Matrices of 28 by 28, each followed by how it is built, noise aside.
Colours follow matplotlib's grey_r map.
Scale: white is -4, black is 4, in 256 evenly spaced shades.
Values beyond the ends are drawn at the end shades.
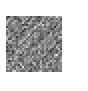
Hankel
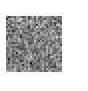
noise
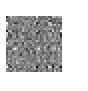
low rank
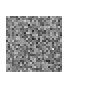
noise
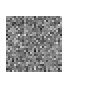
noise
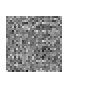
low rank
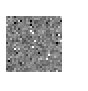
sparse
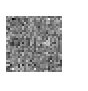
low rank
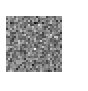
noise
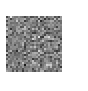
low rank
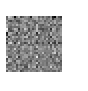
low rank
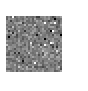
sparse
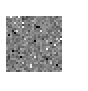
sparse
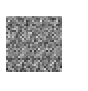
repeating columns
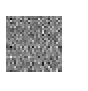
low rank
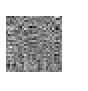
low rank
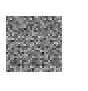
repeating columns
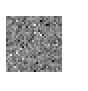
sparse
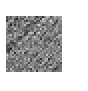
Hankel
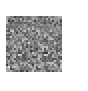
repeating columns
